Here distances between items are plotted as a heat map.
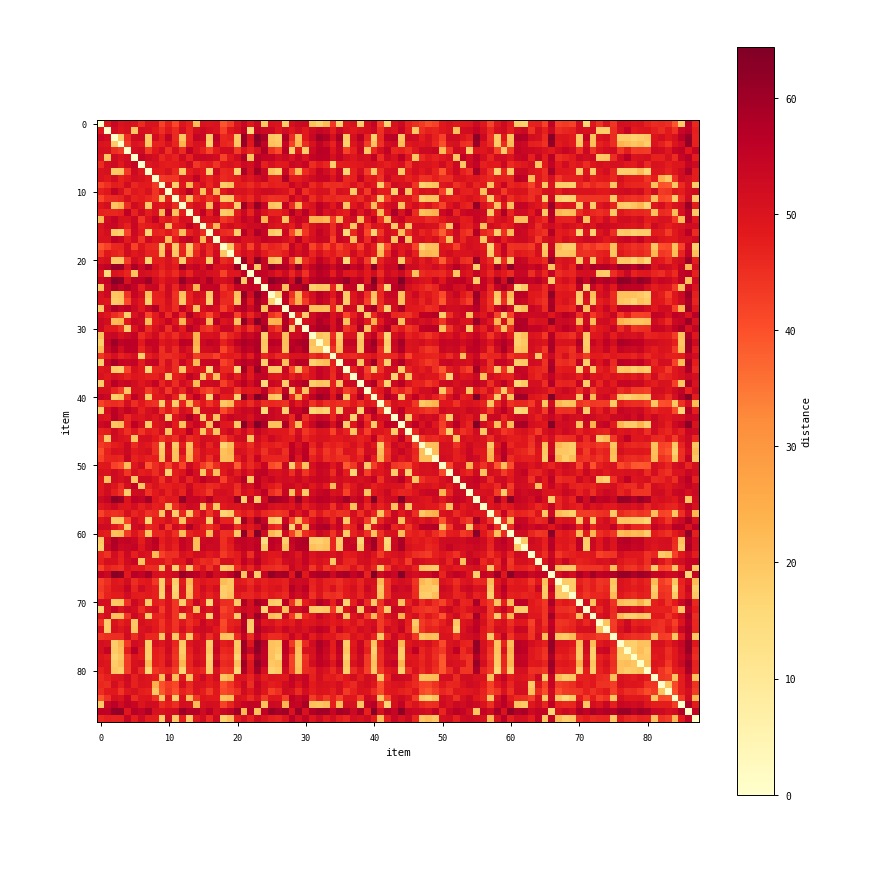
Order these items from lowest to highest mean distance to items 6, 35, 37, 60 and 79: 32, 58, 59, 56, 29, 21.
58, 29, 56, 32, 59, 21
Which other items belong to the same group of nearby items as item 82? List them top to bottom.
8, 63, 83
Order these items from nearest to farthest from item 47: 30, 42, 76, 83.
83, 42, 76, 30
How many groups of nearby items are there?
9
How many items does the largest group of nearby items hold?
21
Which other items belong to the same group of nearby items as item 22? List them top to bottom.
1, 5, 46, 52, 73, 74
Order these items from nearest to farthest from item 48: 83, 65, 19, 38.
65, 19, 83, 38
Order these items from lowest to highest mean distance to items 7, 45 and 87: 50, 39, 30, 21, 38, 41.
41, 50, 39, 30, 38, 21
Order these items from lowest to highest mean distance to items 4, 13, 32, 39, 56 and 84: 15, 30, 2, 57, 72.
57, 30, 15, 72, 2
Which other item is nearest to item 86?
66
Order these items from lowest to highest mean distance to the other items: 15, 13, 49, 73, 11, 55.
11, 49, 13, 73, 15, 55
